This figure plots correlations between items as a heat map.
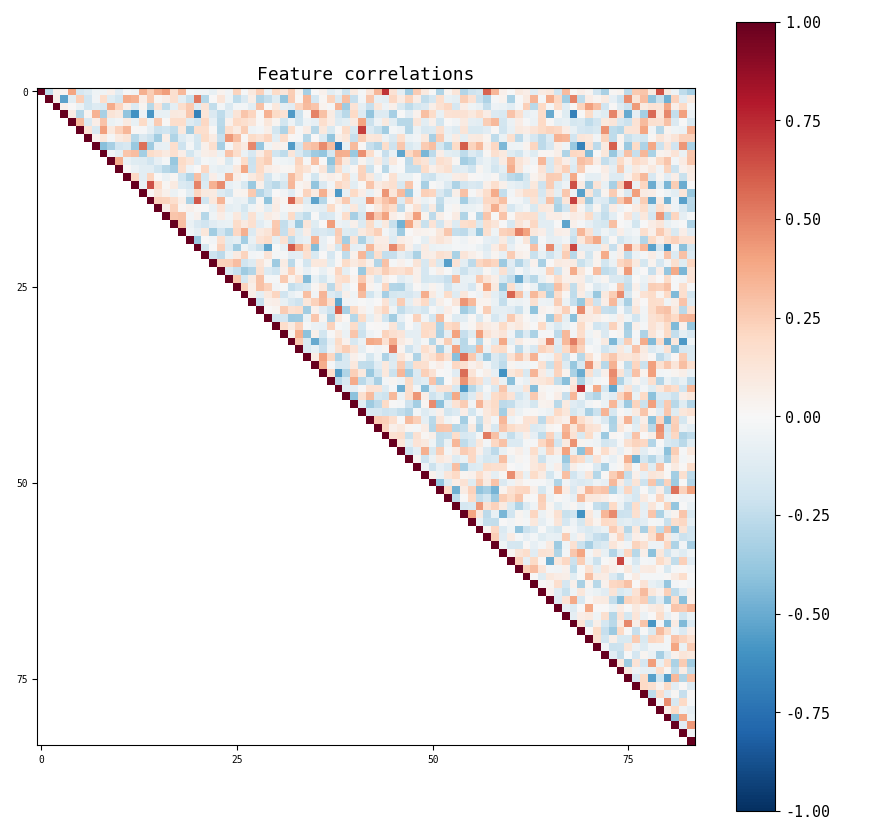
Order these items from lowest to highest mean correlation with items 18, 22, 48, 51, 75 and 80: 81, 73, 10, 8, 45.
73, 45, 10, 81, 8
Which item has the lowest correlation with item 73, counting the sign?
38
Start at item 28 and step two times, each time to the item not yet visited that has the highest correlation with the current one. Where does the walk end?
69
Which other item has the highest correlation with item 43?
79
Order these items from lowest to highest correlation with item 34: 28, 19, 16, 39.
28, 16, 39, 19
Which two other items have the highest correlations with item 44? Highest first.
0, 57
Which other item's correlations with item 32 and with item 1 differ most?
67
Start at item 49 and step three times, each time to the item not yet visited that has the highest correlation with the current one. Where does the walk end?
26
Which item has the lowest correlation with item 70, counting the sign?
8
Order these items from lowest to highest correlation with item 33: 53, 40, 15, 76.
15, 40, 76, 53
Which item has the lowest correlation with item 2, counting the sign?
39
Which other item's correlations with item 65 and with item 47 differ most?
76
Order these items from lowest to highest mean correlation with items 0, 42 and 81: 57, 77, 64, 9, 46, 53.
64, 53, 9, 46, 77, 57
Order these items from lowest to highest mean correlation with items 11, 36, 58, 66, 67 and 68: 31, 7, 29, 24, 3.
3, 29, 31, 7, 24
